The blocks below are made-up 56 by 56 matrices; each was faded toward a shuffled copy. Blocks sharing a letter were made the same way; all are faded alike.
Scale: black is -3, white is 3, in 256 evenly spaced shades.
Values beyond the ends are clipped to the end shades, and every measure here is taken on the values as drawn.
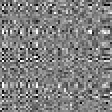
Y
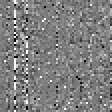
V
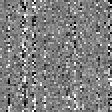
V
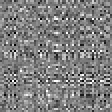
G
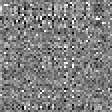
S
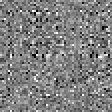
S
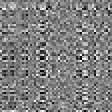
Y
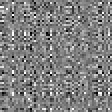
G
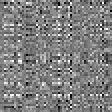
Y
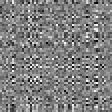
Y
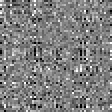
S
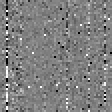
V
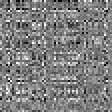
G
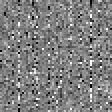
V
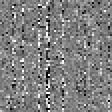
V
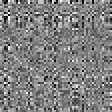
G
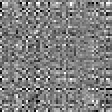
Y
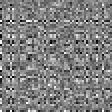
Y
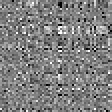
S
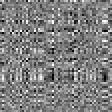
Y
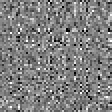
S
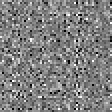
S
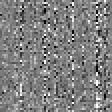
V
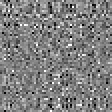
S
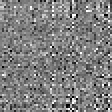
S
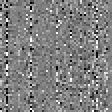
V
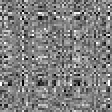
G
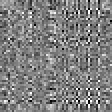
Y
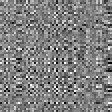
Y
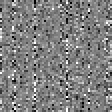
V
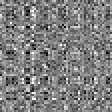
G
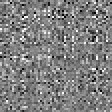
S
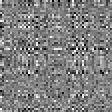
G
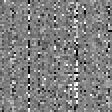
V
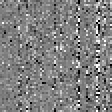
V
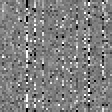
V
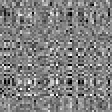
Y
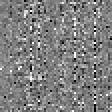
V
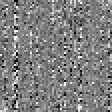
V
